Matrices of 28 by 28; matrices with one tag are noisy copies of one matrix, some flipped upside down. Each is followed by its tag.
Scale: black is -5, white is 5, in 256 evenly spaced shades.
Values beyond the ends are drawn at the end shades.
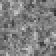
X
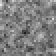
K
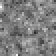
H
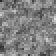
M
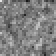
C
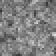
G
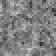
X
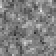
H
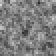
K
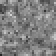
M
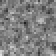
K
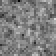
G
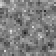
K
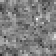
M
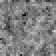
C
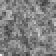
C
